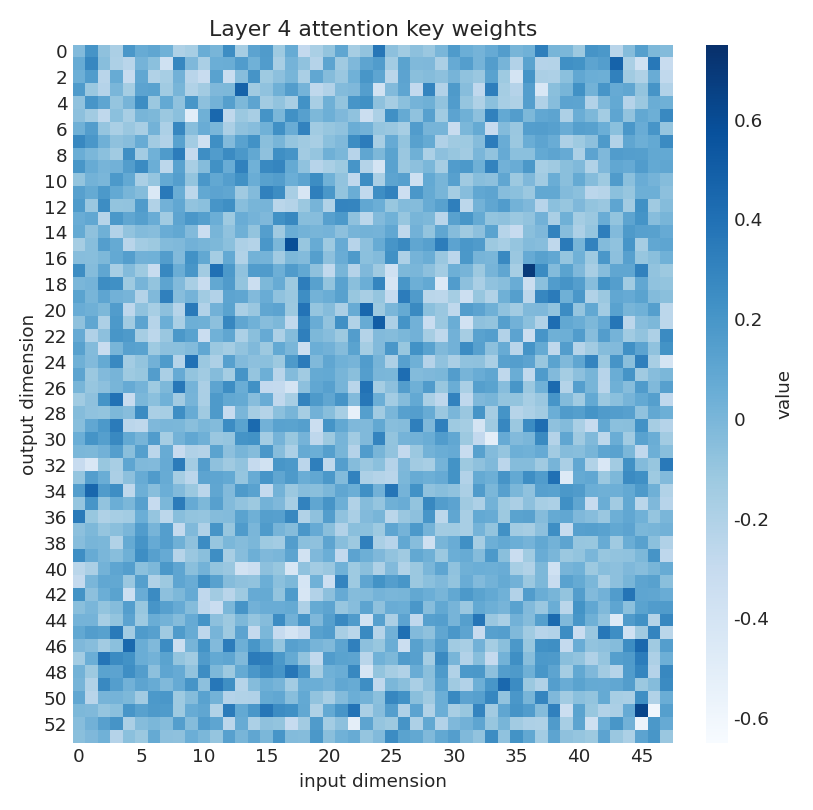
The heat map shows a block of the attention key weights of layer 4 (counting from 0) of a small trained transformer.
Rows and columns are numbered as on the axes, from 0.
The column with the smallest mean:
31
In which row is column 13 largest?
3
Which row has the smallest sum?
40
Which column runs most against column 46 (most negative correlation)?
45
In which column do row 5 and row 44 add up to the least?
23
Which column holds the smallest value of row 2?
35
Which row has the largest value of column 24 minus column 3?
0
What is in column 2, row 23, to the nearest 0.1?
-0.3
